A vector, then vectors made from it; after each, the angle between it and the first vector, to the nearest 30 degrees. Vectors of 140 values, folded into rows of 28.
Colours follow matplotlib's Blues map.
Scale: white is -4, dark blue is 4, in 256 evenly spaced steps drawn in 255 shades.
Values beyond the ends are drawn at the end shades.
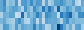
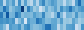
120 degrees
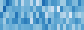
120 degrees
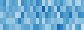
30 degrees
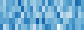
150 degrees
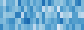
150 degrees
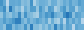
90 degrees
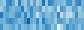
150 degrees
